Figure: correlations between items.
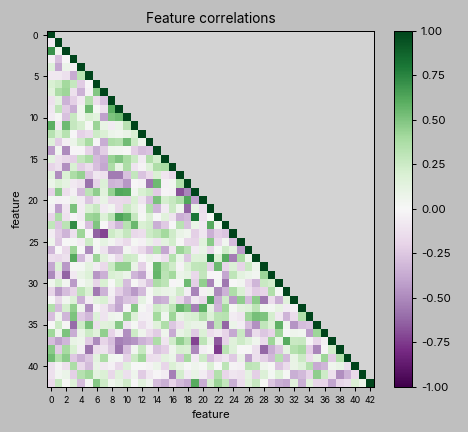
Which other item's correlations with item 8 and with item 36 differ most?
10
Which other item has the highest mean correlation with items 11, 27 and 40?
23
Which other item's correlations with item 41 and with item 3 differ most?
35
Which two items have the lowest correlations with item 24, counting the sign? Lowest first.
7, 6
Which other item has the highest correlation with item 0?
2
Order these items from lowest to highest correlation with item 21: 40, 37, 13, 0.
0, 37, 40, 13
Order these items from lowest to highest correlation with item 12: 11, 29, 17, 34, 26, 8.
29, 17, 26, 34, 8, 11
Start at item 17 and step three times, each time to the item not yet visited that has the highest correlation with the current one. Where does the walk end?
18
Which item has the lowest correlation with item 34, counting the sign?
36
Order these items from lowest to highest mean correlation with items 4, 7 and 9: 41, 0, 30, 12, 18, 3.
3, 18, 12, 0, 30, 41
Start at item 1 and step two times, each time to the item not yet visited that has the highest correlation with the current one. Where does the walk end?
22
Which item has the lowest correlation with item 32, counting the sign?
28
